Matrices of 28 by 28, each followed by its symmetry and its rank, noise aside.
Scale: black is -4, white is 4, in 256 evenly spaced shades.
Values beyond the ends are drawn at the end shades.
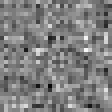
antisymmetric, rank four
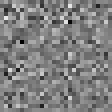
no symmetry, rank four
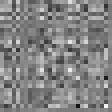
symmetric, rank three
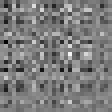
no symmetry, rank two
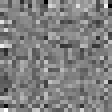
antisymmetric, rank four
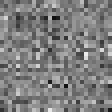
no symmetry, rank four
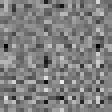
no symmetry, rank three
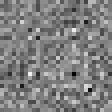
symmetric, rank four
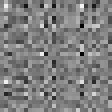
no symmetry, rank three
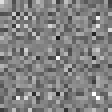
symmetric, rank four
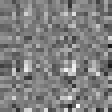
no symmetry, rank three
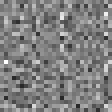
no symmetry, rank four
